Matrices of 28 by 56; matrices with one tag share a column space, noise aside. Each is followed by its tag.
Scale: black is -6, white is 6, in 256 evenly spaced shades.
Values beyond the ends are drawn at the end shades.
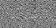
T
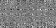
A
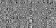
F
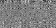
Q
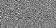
T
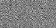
T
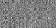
F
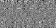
Q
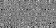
A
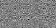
T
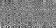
A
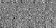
F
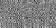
F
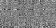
A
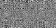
Q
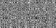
F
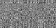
F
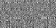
F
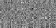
F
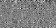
Q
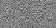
T
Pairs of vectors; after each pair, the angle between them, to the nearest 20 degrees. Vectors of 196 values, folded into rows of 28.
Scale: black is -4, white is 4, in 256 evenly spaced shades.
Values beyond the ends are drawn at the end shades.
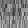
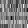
100 degrees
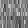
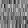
40 degrees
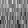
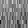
20 degrees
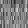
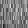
60 degrees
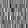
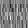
40 degrees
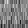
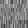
40 degrees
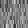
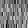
120 degrees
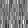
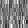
20 degrees
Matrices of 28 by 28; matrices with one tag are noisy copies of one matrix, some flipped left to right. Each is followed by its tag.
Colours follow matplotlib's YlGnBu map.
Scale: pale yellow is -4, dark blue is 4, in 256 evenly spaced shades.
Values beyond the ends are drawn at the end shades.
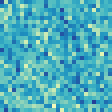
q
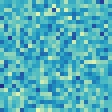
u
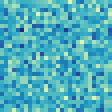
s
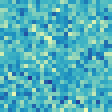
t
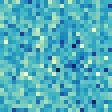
q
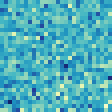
s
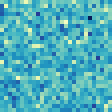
s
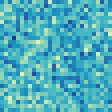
q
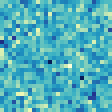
t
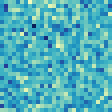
s
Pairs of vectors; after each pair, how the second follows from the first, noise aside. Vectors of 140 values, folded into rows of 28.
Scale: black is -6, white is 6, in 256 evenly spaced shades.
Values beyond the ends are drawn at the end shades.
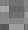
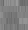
reversed, shrunk.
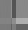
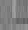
negated, shrunk.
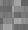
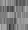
reversed, negated.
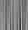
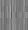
wrapped around, negated, shrunk.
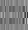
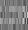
negated.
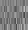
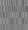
reversed, shrunk.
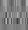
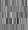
sign-scrambled.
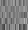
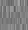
wrapped around, negated, shrunk.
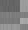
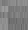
reversed, shrunk.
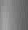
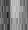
wrapped around, scaled up.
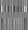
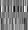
scaled up.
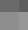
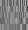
sign-scrambled.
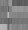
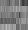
reversed, negated.
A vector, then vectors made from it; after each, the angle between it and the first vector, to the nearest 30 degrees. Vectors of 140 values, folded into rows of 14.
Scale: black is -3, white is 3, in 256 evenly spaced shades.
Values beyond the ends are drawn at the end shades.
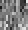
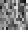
60 degrees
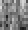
150 degrees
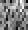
120 degrees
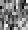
30 degrees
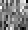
150 degrees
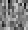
90 degrees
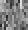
120 degrees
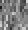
30 degrees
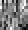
150 degrees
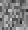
60 degrees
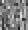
90 degrees
